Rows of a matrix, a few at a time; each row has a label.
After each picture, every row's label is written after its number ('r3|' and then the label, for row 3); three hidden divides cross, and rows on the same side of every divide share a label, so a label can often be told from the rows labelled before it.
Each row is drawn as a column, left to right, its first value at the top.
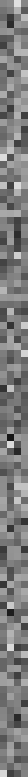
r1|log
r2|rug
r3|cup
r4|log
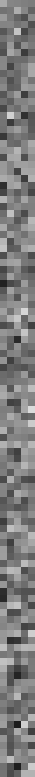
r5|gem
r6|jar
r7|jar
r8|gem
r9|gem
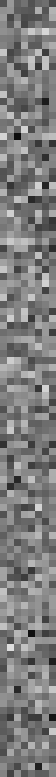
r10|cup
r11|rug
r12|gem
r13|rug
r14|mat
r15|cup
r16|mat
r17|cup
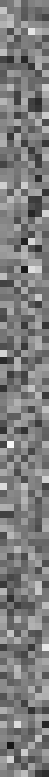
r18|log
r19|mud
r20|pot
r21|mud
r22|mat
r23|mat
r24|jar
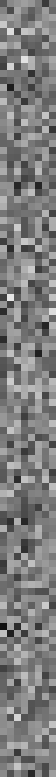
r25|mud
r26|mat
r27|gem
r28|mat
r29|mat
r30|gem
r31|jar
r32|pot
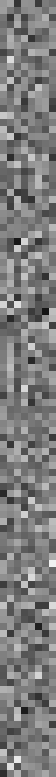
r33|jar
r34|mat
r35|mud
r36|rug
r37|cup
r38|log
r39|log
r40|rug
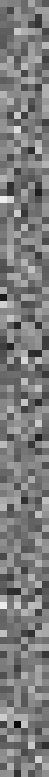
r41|mud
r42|gem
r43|jar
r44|pot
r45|mat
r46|rug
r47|mud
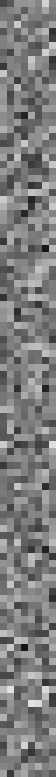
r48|mud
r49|rug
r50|log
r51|pot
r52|mat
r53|mat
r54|cup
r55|mud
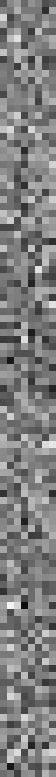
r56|mud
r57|jar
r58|jar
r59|pot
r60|mud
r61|cup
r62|mud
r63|mud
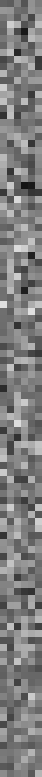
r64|mud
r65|cup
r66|gem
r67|gem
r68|rug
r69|mud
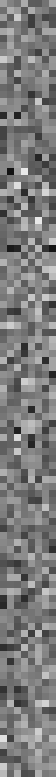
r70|pot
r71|cup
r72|log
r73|gem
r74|mat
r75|gem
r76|cup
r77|mat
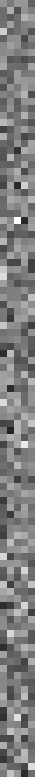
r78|mat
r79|log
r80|gem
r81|jar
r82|gem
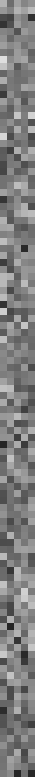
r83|mat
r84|pot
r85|jar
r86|cup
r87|jar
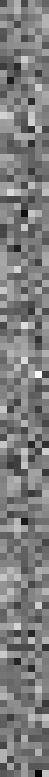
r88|jar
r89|cup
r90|cup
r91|pot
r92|cup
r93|jar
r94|log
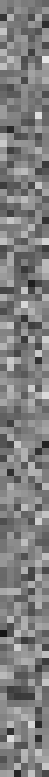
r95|mat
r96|pot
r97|gem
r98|mud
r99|gem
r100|jar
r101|mat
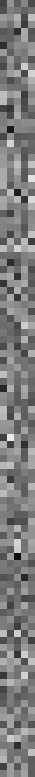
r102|mud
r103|pot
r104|mud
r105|mat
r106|mud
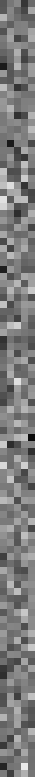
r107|mud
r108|cup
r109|pot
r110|gem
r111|jar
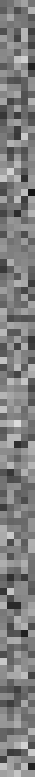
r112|gem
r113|pot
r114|pot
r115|mat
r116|mud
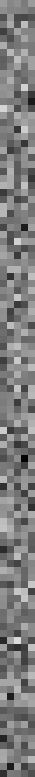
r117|jar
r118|log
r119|mat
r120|cup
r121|rug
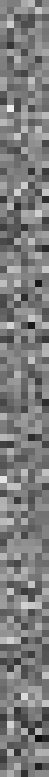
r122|cup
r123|log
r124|mat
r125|jar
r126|rug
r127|jar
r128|cup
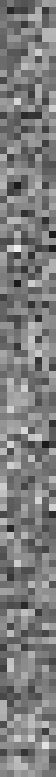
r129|log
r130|gem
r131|gem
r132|pot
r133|pot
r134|log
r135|mat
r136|cup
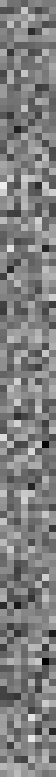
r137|log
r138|gem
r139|pot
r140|log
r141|gem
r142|gem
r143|cup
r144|mat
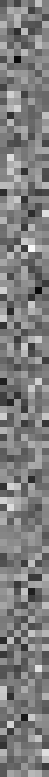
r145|jar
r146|log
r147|mud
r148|cup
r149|gem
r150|gem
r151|jar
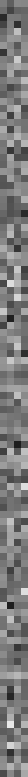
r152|rug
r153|pot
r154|mat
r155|pot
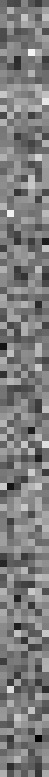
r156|log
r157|jar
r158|mud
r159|mud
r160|log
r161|cup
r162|mud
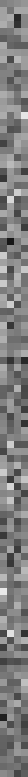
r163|cup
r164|mud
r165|mat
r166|cup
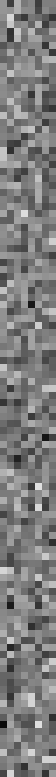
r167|jar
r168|log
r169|cup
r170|jar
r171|rug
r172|log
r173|rug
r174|rug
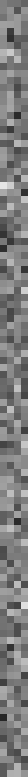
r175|cup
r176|log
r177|pot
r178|mud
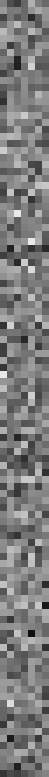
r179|rug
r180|cup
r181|jar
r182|jar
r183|mat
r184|jar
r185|log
